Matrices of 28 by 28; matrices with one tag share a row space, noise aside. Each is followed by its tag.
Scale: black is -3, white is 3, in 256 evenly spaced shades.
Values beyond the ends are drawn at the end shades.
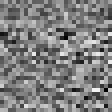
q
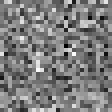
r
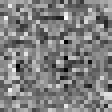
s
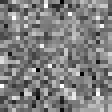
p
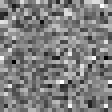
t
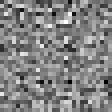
r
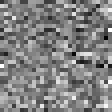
q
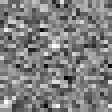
t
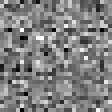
r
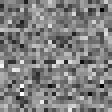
r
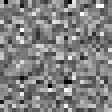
r
